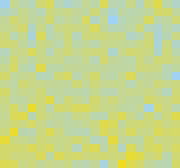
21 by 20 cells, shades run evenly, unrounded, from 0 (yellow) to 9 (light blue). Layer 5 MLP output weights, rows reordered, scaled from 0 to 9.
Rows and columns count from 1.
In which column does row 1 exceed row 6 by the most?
1
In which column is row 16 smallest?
12
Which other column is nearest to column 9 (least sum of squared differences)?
7
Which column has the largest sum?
9
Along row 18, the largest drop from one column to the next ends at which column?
13
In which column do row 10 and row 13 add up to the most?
20
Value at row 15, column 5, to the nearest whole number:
4
